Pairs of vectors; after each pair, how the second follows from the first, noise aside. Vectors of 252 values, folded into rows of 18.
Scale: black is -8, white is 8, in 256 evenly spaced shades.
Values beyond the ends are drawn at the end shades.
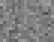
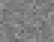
wrapped around, negated, shrunk.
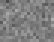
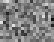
negated, scaled up.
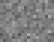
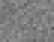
wrapped around, shrunk.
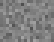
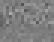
partly zeroed.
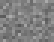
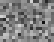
negated, scaled up.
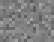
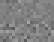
partly zeroed.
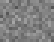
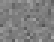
wrapped around, partly zeroed.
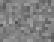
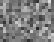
negated, scaled up.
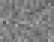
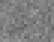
wrapped around, shrunk.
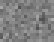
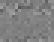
partly zeroed.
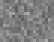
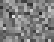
negated, scaled up.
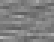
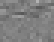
partly zeroed.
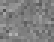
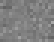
wrapped around, negated, shrunk.
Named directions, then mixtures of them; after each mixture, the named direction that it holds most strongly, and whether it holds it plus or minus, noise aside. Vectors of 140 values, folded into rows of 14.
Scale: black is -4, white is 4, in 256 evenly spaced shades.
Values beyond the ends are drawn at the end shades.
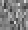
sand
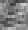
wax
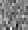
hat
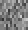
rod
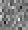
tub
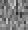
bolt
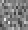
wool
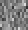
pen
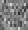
wool, plus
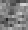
wax, plus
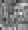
wax, plus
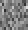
pen, minus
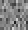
sand, minus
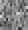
tub, plus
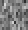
sand, minus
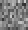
rod, plus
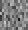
tub, minus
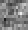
wax, plus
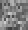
wax, minus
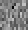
pen, plus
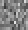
sand, plus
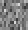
sand, plus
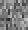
rod, plus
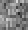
wax, minus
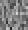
bolt, minus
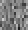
pen, minus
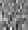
hat, plus
